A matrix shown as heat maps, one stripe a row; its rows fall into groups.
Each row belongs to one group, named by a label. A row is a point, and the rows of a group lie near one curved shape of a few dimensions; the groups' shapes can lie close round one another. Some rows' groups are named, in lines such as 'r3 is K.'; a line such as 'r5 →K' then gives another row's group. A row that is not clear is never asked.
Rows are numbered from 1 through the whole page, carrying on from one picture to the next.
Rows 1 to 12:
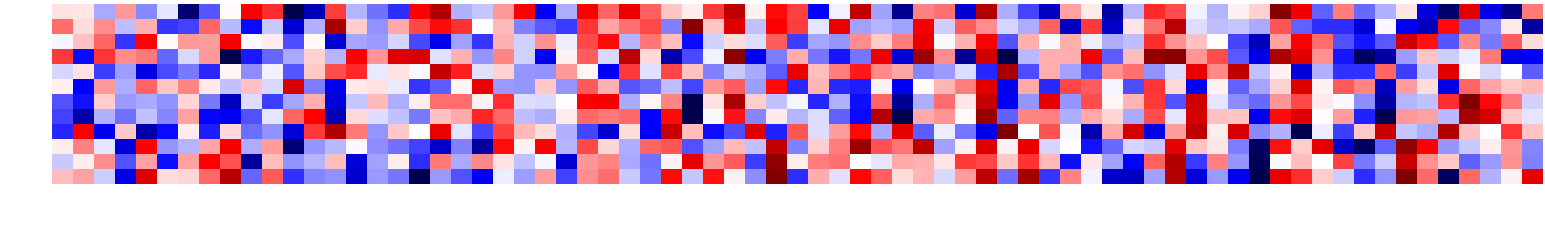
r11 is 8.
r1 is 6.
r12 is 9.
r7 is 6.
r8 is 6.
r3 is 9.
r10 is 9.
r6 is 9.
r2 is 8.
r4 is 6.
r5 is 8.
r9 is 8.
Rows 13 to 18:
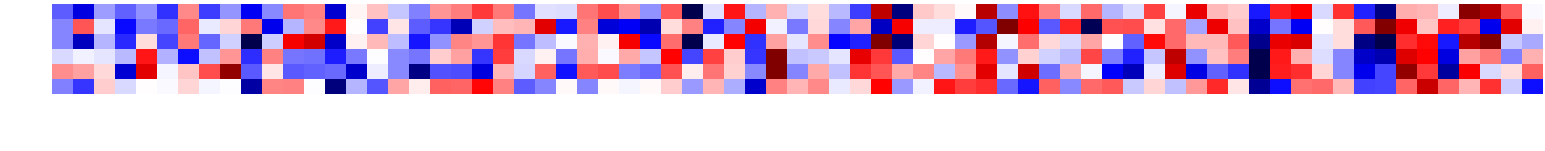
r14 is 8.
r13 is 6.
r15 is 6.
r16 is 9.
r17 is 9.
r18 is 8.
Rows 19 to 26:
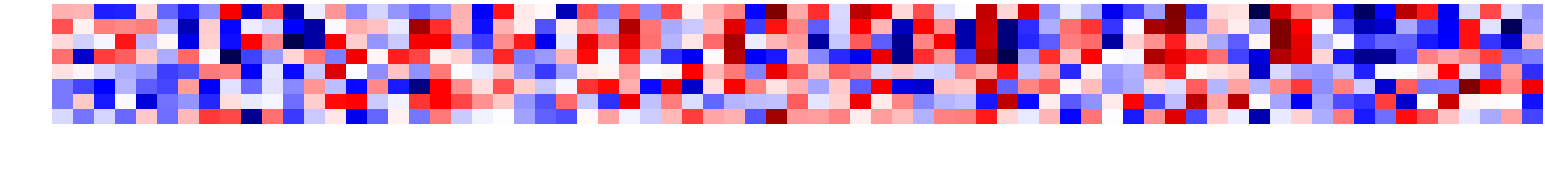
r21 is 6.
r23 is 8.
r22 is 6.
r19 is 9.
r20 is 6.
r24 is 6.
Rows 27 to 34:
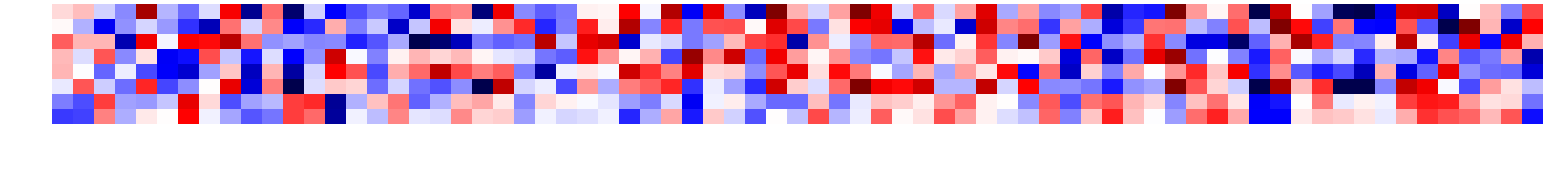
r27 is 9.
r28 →6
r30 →8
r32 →9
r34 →8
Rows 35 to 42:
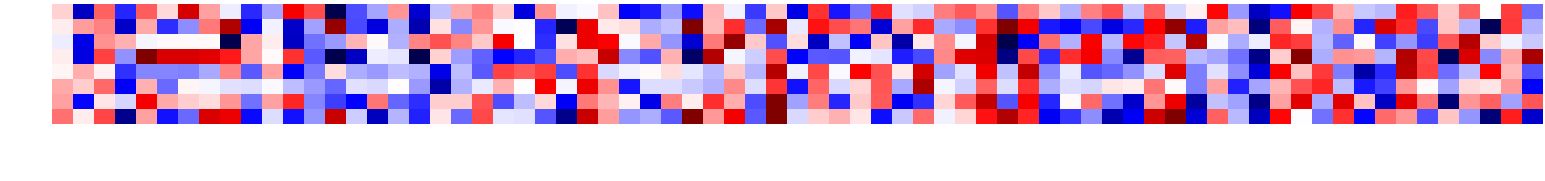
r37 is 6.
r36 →8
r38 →9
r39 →9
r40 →9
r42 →8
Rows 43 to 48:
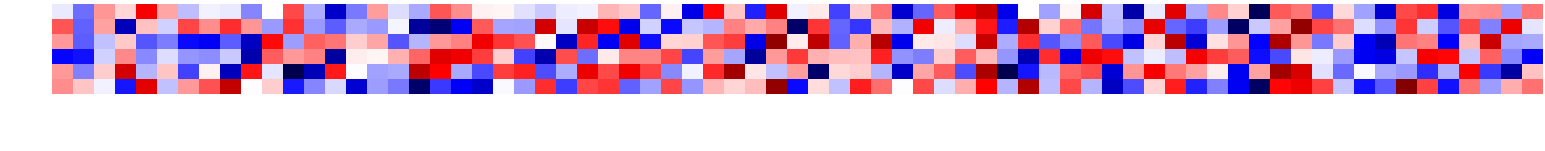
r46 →8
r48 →9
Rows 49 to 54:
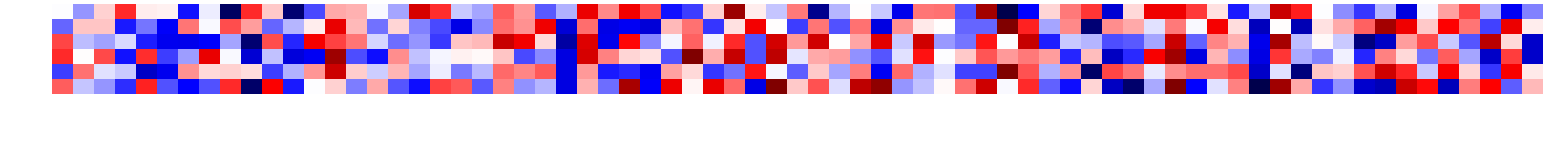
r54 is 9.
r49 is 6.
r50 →8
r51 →9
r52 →8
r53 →8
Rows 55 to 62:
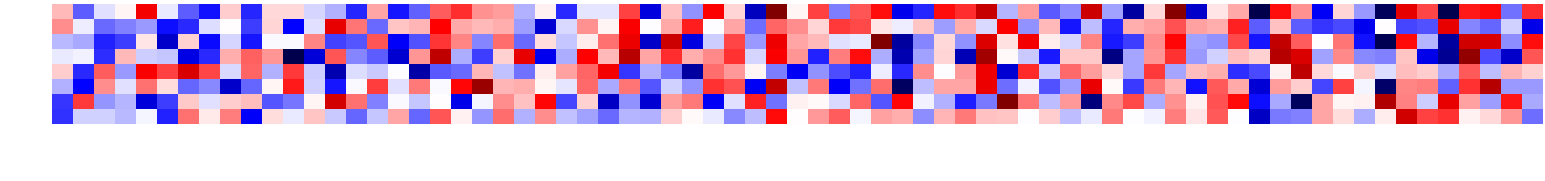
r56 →8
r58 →6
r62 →8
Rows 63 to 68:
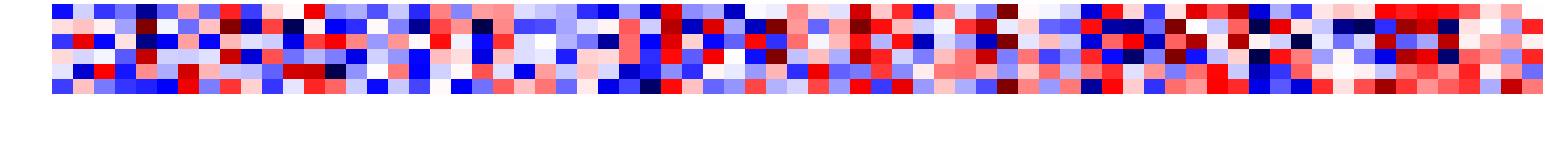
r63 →8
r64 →9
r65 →8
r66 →9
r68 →8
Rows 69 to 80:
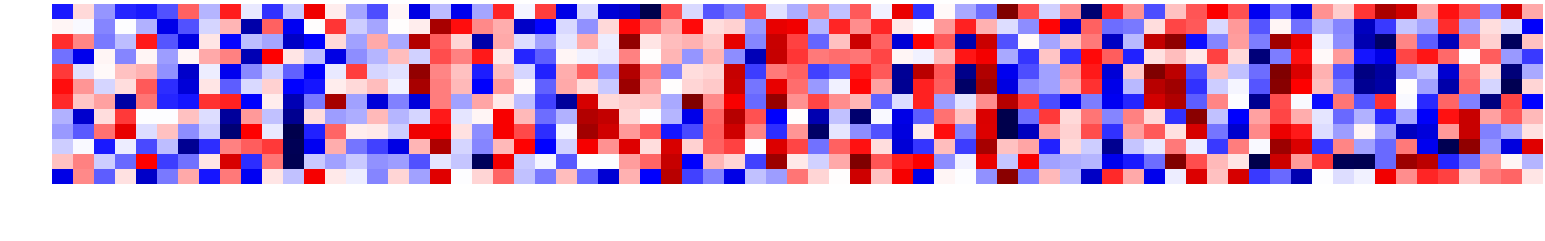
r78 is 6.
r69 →8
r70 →8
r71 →6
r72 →8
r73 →6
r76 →6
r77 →6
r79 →9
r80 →8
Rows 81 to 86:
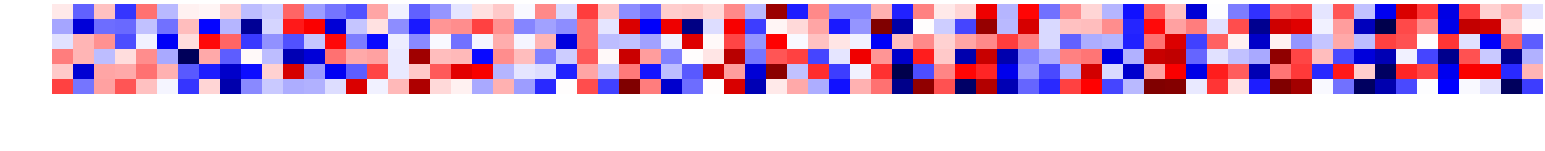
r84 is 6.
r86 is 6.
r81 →9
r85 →9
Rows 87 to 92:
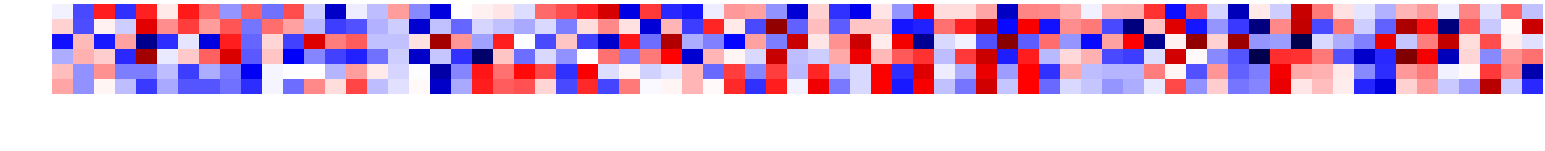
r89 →8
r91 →9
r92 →9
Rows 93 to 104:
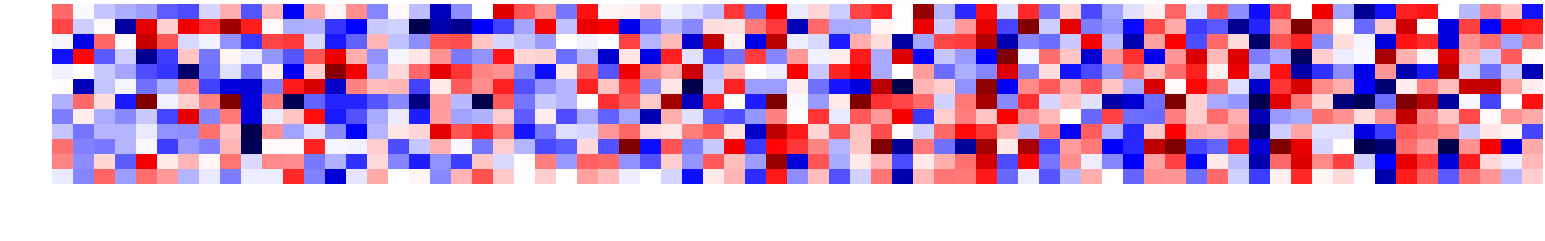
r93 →9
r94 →9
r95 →9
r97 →8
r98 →6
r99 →9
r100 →8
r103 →9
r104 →9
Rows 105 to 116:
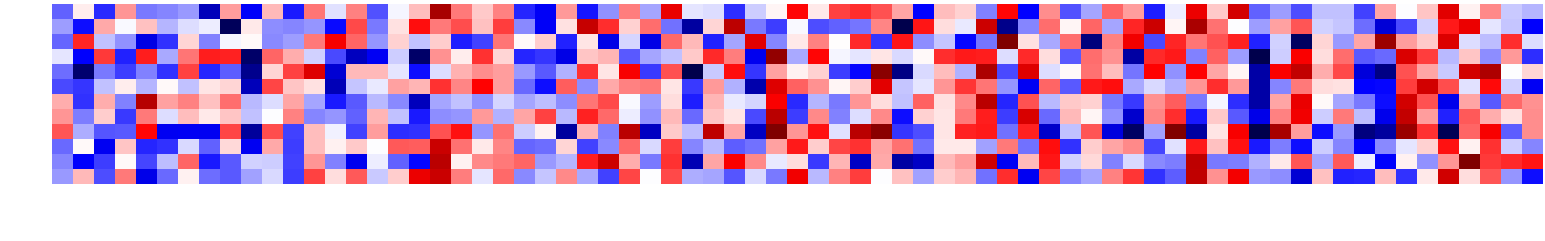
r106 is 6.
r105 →8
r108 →8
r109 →6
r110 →8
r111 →9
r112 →9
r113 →9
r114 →8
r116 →8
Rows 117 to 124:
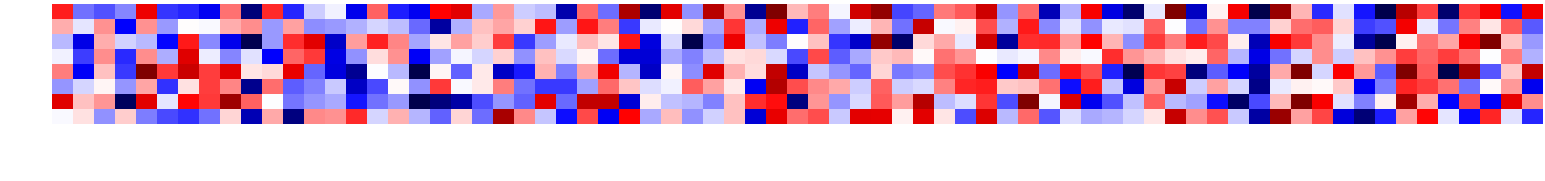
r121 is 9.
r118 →9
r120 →8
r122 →8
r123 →9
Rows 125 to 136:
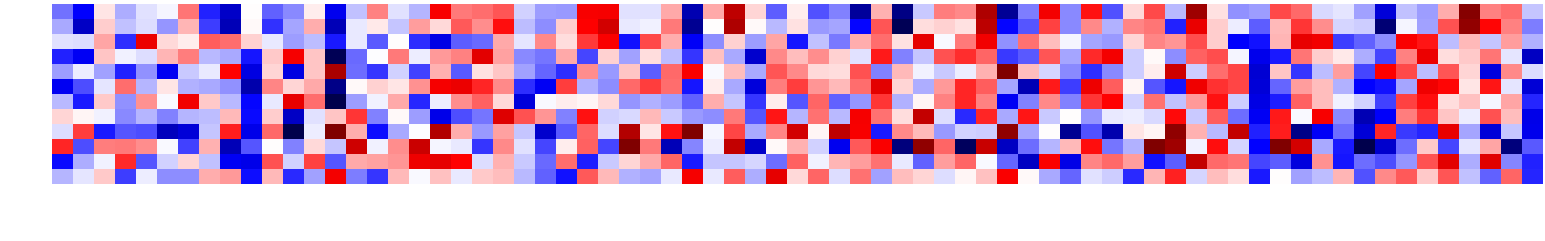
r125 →6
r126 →6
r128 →8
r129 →8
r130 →8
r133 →8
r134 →6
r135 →8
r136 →8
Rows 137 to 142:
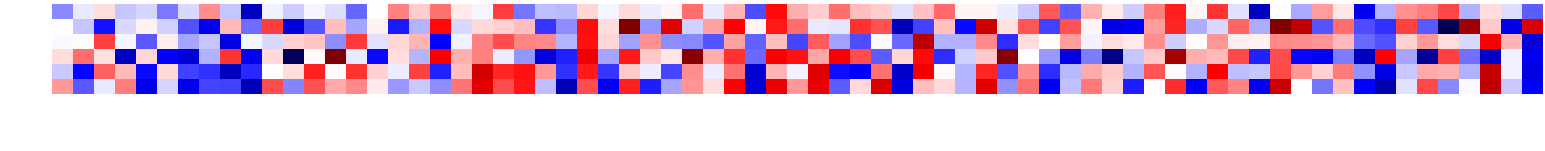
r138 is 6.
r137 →8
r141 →9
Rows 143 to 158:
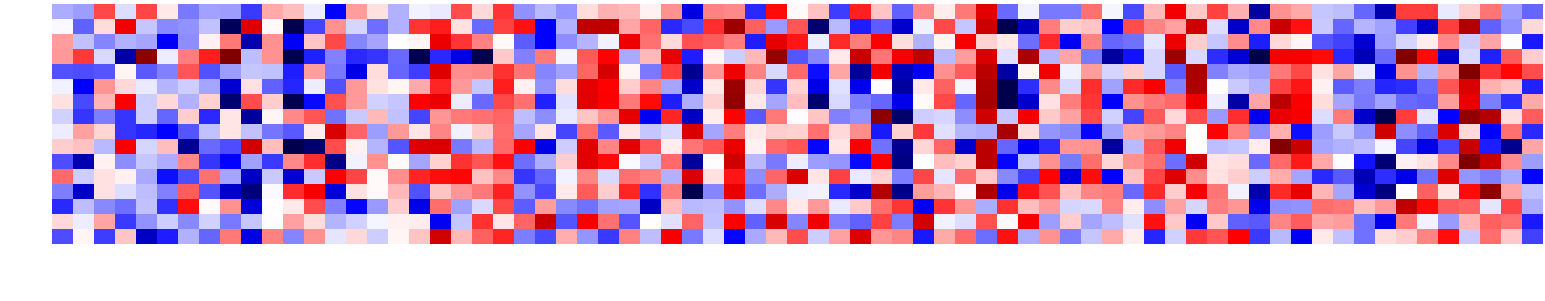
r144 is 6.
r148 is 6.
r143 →9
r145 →8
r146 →9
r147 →6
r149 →6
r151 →8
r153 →6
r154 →8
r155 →6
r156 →8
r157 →9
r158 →8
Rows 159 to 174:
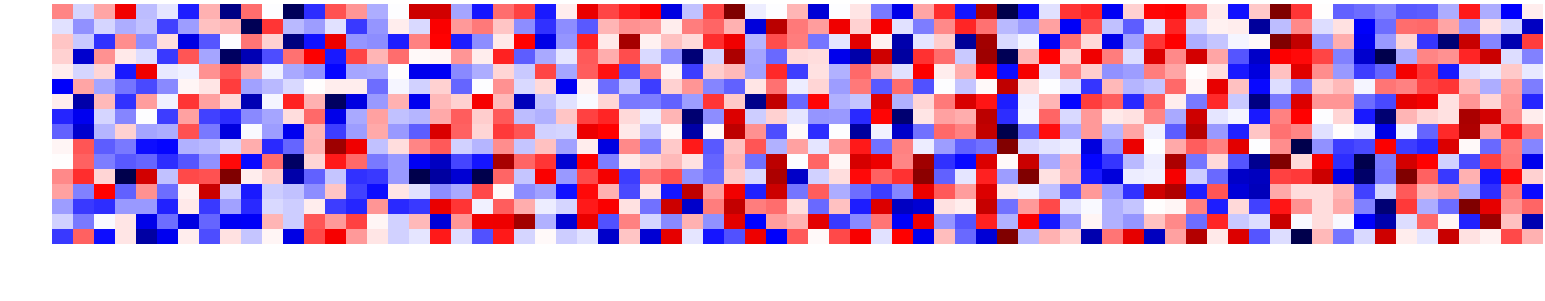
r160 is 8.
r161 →6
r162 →6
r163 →9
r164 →8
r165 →8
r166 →6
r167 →6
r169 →9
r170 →9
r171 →8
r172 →6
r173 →9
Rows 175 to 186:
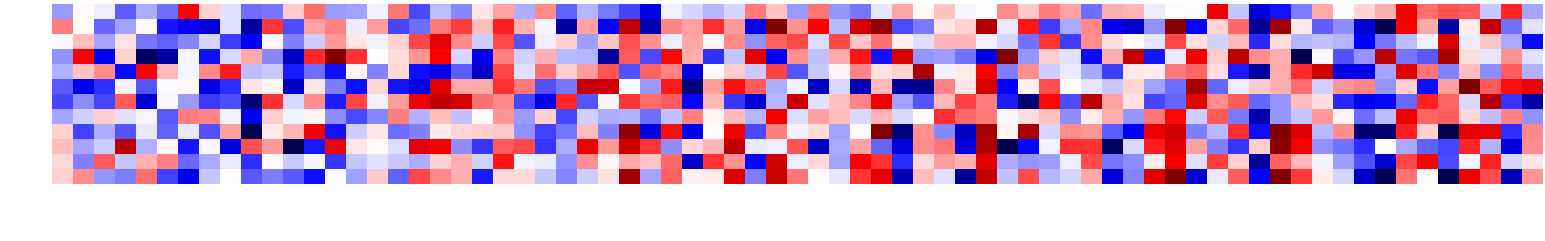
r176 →9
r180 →6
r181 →8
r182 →8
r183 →6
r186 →6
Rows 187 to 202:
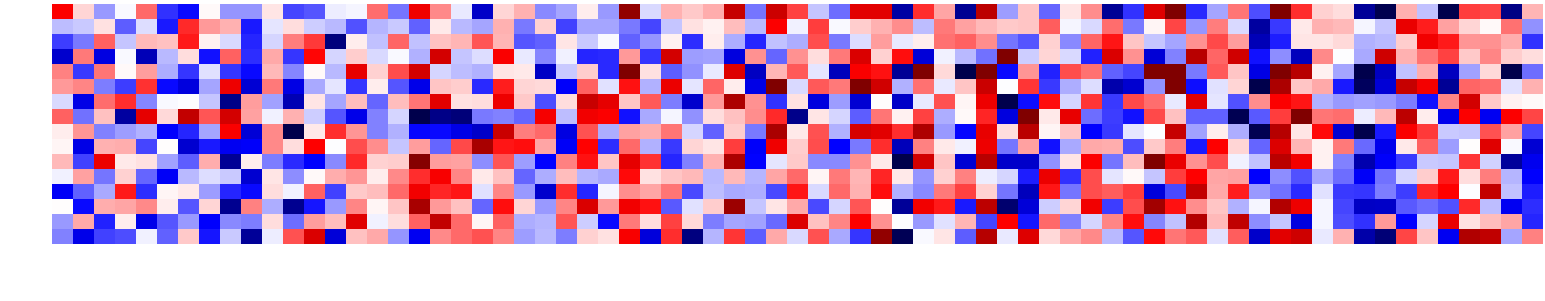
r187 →6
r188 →8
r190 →8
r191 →6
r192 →9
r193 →6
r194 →9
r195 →9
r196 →9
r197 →6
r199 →8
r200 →6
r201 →8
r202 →6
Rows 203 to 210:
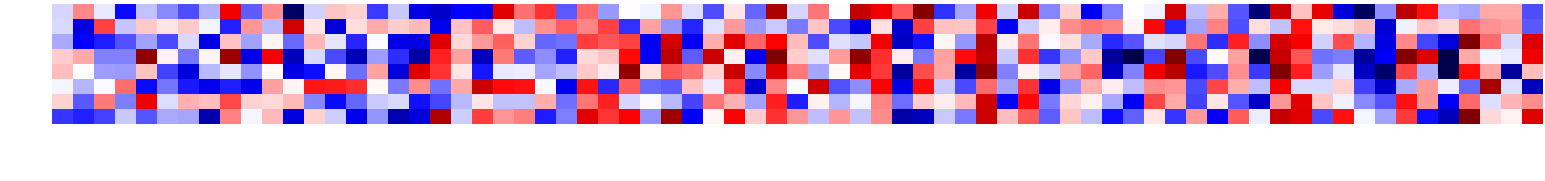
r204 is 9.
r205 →6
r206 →9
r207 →6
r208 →9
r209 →9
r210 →6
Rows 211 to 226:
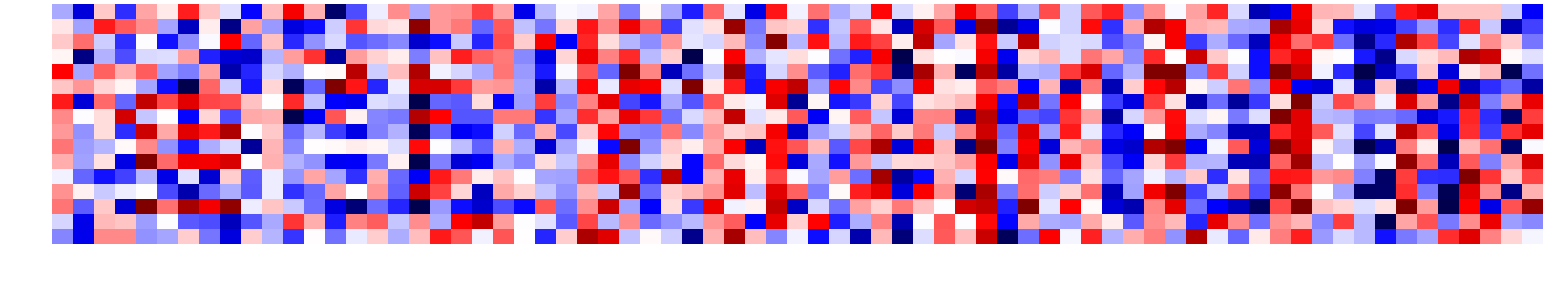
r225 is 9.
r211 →8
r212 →6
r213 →9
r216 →8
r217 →9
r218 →6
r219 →9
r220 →6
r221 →9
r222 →6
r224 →9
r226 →6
